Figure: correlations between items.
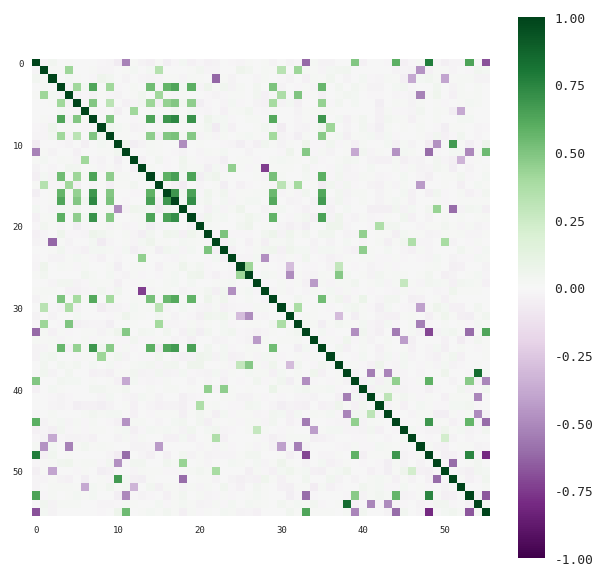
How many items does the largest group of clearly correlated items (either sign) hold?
10
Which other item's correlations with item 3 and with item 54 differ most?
38
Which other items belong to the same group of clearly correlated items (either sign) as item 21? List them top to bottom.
23, 40
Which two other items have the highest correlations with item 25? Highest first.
26, 37
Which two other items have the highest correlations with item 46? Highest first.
22, 50
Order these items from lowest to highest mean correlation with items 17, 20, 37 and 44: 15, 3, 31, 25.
31, 15, 25, 3
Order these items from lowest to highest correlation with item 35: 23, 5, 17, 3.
23, 5, 3, 17
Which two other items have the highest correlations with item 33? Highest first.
55, 11
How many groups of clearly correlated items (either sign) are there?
13
